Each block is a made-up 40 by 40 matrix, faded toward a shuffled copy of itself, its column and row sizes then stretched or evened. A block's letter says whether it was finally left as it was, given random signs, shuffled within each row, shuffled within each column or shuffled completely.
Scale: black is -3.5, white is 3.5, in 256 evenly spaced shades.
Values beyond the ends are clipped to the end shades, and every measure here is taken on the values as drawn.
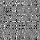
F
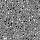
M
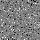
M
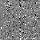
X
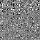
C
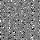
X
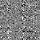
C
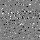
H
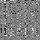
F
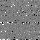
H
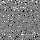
H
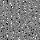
X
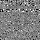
H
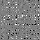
C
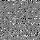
H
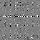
C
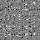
C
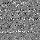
H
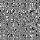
F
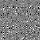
F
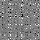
F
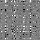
F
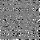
C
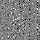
X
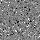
M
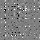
C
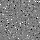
M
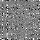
C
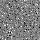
M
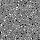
M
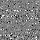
H
